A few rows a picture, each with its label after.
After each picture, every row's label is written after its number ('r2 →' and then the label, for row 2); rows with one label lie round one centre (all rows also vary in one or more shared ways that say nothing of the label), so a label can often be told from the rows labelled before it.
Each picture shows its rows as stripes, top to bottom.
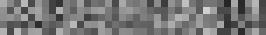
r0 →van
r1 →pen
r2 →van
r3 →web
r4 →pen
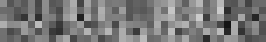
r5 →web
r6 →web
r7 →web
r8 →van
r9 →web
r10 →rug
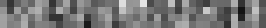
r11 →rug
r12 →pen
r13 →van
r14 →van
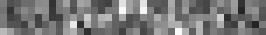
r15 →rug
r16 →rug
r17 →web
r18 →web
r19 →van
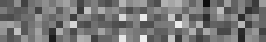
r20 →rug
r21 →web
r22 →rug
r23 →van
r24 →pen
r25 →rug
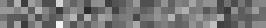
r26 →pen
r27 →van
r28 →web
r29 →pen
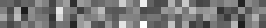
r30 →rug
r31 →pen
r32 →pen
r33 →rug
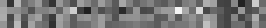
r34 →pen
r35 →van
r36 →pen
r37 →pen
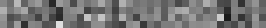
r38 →pen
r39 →van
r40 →web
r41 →pen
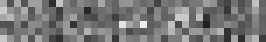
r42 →pen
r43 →van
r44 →van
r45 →rug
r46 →web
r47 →van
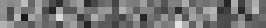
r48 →van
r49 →pen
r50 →pen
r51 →van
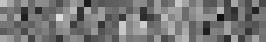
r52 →van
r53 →web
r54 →pen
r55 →rug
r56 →rug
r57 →van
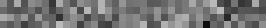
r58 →pen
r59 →web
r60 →van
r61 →rug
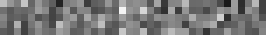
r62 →van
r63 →rug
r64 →web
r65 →pen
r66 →rug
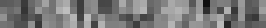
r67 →rug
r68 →rug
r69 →web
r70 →web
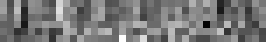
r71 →pen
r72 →pen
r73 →pen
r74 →rug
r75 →web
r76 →rug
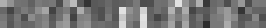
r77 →van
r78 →rug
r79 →rug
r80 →rug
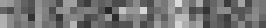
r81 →van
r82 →rug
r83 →van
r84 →van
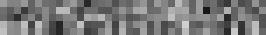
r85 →van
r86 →rug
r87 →web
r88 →van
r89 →van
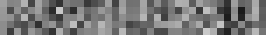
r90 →van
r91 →pen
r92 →van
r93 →web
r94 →pen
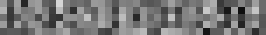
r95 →pen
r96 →pen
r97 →web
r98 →pen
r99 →rug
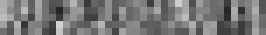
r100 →van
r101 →van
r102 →van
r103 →pen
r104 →pen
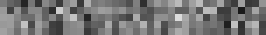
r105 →web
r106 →pen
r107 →van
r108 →van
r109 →van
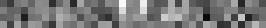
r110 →rug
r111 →rug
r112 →rug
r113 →pen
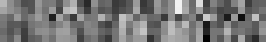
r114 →van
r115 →van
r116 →pen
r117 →rug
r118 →rug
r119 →rug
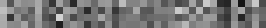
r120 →pen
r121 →van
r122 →pen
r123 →van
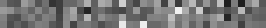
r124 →web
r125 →van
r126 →web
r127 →rug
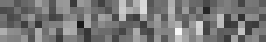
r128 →rug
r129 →rug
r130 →web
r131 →web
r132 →van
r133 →van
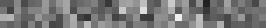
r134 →rug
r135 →rug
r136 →van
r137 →web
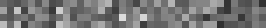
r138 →web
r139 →pen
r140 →rug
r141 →pen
